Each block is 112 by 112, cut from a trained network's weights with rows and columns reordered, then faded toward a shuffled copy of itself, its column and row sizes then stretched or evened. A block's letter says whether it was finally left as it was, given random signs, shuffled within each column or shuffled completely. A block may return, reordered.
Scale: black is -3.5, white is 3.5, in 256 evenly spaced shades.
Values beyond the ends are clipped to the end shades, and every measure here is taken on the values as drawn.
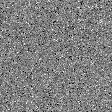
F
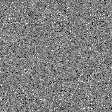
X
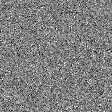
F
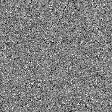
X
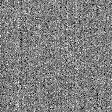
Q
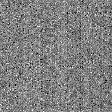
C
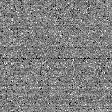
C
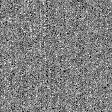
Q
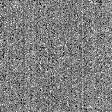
Q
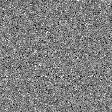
C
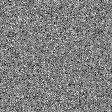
F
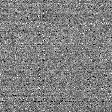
C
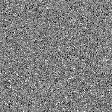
C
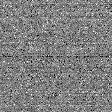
C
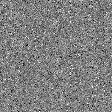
Q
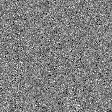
Q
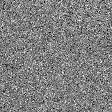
F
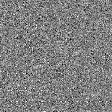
C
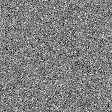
F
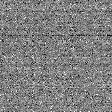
C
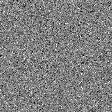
Q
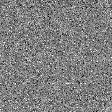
X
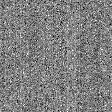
Q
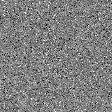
Q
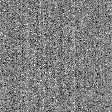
Q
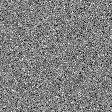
F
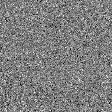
X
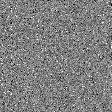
Q
